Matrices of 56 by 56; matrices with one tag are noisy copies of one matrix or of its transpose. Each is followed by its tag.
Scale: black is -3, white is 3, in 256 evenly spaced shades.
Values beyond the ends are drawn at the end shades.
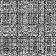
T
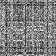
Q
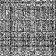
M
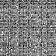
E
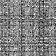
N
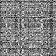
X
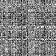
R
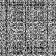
Q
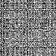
E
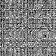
E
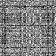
Q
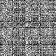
R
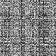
N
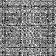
Q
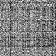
M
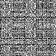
T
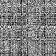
R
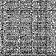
M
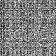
E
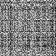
M
